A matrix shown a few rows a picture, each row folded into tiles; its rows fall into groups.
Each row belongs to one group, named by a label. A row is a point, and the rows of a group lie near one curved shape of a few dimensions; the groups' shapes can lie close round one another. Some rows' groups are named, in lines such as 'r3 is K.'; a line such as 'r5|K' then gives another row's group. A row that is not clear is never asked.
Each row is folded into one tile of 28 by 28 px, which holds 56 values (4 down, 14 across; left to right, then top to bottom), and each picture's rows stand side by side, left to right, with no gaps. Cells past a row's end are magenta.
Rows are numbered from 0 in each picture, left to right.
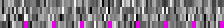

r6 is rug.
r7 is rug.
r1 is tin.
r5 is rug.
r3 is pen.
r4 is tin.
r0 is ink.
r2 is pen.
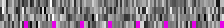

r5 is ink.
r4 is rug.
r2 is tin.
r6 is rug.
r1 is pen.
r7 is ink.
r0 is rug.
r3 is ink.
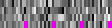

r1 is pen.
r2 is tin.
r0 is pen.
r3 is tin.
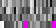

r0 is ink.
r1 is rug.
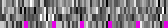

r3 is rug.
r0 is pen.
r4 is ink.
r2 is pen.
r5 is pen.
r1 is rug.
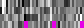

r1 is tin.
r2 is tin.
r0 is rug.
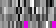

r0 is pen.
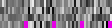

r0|rug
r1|pen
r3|rug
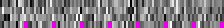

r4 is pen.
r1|pen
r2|tin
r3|tin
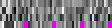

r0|ink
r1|ink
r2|pen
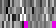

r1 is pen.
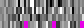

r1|rug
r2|ink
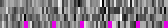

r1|ink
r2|rug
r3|pen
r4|tin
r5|pen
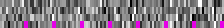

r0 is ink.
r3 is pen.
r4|pen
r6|tin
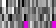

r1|tin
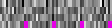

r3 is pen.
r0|rug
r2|tin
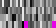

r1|ink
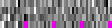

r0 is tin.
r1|pen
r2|pen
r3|ink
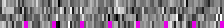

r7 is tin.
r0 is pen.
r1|ink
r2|ink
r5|pen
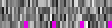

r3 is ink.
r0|rug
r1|tin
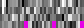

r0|rug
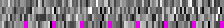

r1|rug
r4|ink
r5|tin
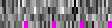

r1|pen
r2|pen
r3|pen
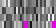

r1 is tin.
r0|ink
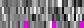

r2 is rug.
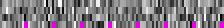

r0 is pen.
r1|pen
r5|pen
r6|rug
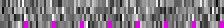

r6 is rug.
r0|rug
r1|rug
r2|pen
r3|ink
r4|tin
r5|pen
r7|ink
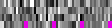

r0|ink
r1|rug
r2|tin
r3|rug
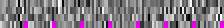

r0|pen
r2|rug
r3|rug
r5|ink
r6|ink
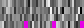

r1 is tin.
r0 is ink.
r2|pen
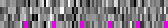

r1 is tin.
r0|rug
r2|pen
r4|rug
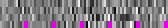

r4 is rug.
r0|pen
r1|rug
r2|pen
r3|tin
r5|tin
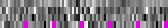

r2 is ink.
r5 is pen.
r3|ink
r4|tin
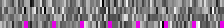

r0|pen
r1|ink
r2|ink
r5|rug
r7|ink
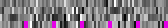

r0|rug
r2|ink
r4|tin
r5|rug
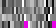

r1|pen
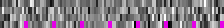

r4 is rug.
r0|tin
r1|rug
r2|rug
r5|rug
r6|ink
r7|ink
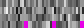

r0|pen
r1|rug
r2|ink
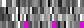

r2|pen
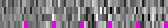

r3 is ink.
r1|rug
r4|pen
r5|ink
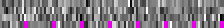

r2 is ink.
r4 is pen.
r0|pen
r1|ink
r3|ink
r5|pen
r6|ink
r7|tin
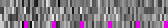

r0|rug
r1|tin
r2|ink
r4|rug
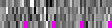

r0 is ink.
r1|rug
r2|tin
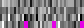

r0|tin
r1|ink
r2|tin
